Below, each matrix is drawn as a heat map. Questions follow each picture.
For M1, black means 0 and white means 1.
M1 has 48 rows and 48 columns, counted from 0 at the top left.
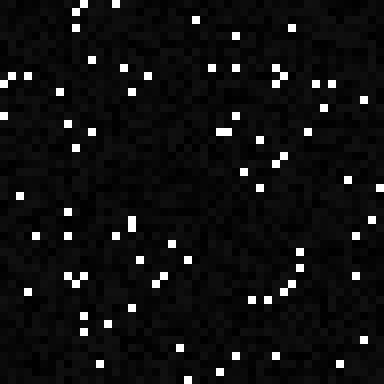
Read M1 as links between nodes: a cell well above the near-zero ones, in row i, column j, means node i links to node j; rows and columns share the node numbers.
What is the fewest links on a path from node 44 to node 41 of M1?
3
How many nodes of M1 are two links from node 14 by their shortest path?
4
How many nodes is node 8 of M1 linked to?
4
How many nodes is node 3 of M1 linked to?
2
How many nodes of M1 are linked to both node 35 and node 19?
0
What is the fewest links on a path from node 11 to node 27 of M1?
2
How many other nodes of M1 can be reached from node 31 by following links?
2
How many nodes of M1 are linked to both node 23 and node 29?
0
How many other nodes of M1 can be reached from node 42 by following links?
2
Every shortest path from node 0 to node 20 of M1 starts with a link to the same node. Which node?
node 10
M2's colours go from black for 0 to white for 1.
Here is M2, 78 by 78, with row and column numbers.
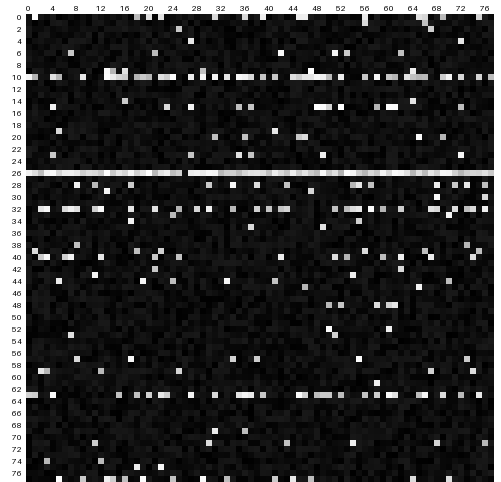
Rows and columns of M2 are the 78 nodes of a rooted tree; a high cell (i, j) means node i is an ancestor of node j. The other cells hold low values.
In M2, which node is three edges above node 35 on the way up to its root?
63
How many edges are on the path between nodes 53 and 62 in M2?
3
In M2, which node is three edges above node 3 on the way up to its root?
40
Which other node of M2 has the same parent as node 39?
20
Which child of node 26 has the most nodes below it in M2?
10
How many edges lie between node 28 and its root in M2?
2
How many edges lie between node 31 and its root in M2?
6
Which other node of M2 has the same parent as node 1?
75
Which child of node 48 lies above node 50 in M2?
52
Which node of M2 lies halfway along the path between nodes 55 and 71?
57
